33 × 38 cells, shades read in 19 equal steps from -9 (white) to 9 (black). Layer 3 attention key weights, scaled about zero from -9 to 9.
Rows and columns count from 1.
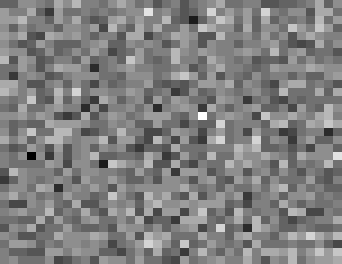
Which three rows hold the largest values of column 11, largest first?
9, 13, 11
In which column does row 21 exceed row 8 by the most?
12
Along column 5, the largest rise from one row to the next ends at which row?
29
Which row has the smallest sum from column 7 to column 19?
30
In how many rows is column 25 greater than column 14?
8
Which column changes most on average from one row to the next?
23
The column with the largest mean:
5
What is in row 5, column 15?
-3
